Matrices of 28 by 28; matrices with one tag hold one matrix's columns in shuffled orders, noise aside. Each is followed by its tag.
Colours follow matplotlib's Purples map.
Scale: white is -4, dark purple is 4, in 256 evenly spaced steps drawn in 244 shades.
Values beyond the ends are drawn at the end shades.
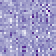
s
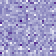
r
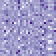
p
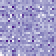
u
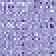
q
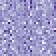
p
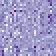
s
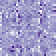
s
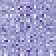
u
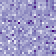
p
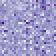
p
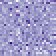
r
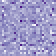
r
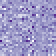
u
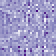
s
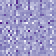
p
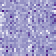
s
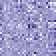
q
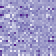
u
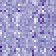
s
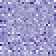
r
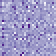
q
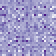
u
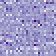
r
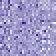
p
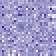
u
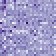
p
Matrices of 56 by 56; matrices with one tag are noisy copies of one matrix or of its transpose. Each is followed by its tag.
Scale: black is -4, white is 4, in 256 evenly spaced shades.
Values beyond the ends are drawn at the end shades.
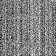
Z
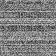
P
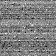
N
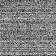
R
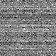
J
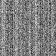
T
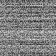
Z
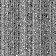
N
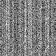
J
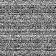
T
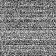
Z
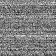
T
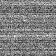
T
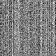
R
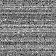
J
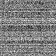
P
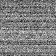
Z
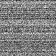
N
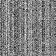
J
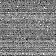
R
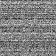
N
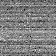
Z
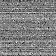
R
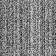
Z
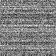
J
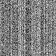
P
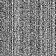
R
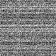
J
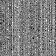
R
